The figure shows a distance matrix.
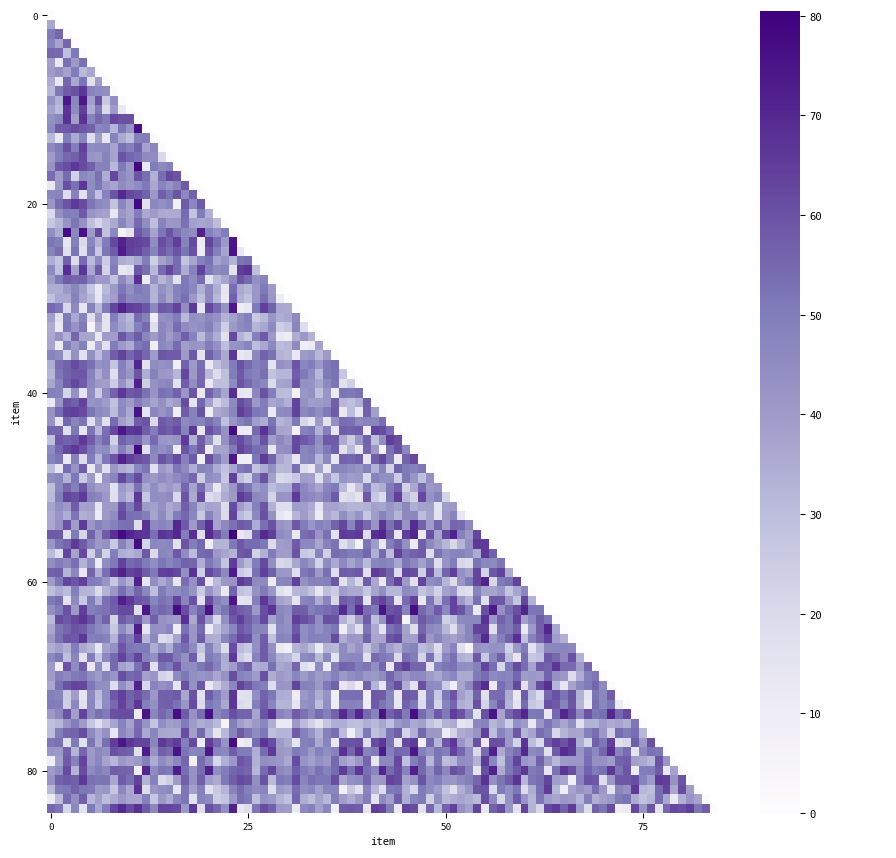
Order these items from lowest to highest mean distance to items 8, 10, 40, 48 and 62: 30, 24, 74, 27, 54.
30, 24, 27, 54, 74
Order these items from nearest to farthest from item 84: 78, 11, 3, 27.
3, 78, 27, 11
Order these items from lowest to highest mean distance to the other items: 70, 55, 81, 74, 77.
70, 77, 81, 55, 74
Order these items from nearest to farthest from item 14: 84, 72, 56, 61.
56, 61, 72, 84
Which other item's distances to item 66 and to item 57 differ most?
81
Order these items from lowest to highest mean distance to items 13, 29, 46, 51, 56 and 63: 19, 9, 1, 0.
0, 1, 9, 19
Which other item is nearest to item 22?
75
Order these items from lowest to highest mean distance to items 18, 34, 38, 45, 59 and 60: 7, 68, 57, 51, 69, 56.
51, 56, 68, 7, 57, 69
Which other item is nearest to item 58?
6
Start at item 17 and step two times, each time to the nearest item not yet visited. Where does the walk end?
26
